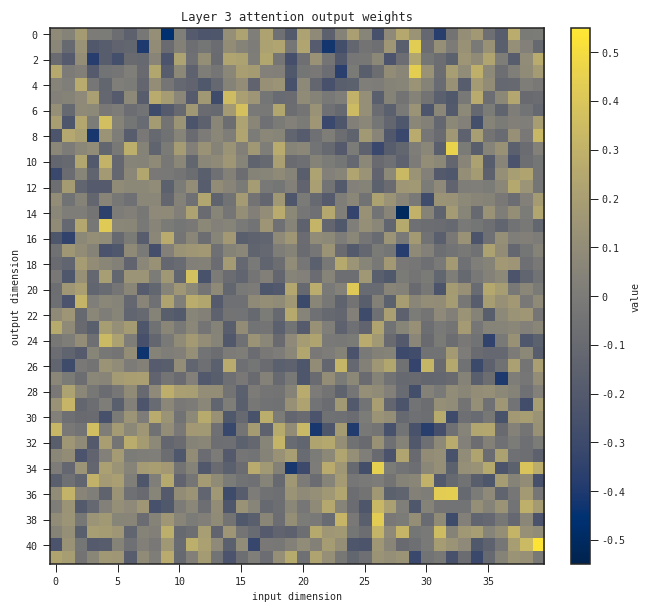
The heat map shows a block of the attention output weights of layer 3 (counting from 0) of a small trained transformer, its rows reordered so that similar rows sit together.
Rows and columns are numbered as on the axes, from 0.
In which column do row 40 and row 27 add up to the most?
39
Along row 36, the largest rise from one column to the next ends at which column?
31
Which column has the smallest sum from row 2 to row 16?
23
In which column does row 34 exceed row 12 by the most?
26
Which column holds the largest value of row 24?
4
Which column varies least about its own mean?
33
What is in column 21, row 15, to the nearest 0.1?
0.3
